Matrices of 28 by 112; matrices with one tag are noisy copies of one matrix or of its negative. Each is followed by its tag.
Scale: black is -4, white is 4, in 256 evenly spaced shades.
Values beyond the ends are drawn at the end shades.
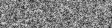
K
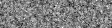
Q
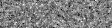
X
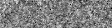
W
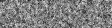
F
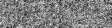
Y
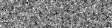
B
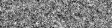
X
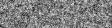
B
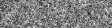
W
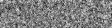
F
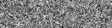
Q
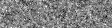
W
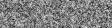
Q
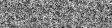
Q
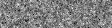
K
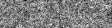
Y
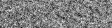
X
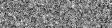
Q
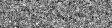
X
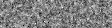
B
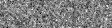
Q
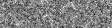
Q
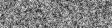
K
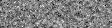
X
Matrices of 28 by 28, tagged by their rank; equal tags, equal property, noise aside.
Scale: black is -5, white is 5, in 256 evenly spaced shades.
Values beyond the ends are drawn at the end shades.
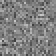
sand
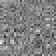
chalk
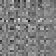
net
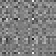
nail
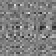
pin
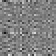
net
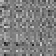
pin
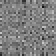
pin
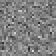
sand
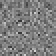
chalk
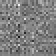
net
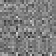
pin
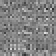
pin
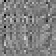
net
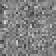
chalk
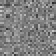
chalk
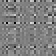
nail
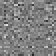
chalk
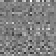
pin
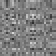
net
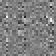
net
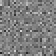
pin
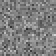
sand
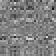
net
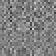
net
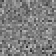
sand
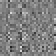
net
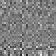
net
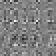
net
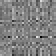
nail
